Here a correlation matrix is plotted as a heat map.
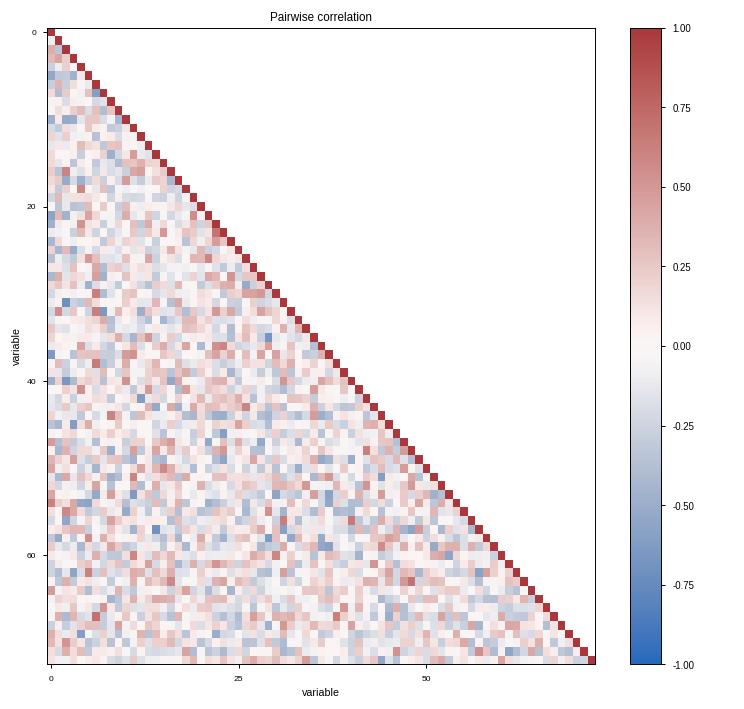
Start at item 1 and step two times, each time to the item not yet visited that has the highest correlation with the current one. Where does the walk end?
6
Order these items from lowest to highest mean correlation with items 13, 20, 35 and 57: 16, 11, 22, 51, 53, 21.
11, 51, 22, 16, 21, 53
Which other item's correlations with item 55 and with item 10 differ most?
2
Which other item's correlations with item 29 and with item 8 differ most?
44
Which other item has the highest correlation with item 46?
71
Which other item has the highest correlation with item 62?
5
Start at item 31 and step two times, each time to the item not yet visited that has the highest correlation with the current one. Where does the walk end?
40
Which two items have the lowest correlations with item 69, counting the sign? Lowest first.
4, 22
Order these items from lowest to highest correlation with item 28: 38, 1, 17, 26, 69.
69, 17, 38, 26, 1
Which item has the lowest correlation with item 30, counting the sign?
53
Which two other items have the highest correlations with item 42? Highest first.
48, 52
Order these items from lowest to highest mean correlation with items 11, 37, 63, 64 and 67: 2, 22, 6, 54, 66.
66, 54, 2, 22, 6
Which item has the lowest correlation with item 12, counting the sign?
42
